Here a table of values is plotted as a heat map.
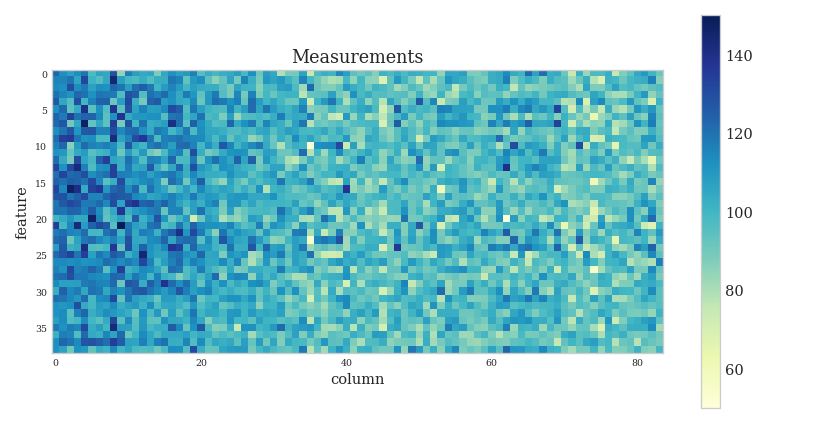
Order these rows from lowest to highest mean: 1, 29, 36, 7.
36, 1, 29, 7
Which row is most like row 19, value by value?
6
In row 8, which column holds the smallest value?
77
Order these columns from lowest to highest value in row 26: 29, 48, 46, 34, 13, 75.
75, 46, 48, 34, 29, 13
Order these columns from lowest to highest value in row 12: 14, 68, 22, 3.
68, 14, 22, 3
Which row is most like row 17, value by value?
14
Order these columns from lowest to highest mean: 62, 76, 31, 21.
76, 62, 31, 21
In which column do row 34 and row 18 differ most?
11
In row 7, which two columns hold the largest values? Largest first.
4, 16
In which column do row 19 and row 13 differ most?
62
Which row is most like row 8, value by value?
37
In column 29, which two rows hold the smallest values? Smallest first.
16, 20
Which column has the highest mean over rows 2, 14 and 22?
8
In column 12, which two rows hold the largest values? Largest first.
25, 9
